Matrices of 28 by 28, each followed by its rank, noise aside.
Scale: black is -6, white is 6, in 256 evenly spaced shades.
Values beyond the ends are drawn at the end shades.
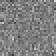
six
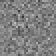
six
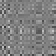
two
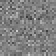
six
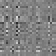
two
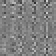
two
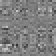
four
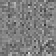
six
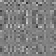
three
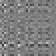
two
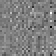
four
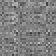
three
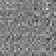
six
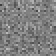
six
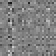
three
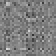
three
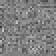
six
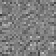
six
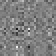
three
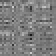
four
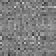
four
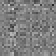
three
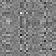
three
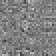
six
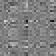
three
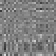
two
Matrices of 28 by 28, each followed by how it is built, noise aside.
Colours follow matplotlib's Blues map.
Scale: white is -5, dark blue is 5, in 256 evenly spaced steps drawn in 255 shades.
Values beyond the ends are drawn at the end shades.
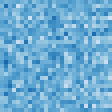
blocks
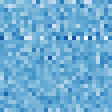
uneven rows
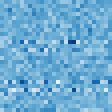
uneven rows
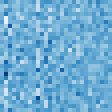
uneven columns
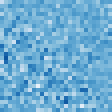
lower triangular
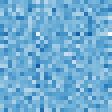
low rank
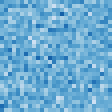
noise
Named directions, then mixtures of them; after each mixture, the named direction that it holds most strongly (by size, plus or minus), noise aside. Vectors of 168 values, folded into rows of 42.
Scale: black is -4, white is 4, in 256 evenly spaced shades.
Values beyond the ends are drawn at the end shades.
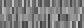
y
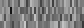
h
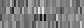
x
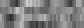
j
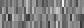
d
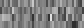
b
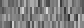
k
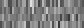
k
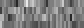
j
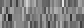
d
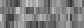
j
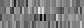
x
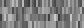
y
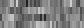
j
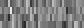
h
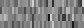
b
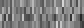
d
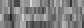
j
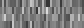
k
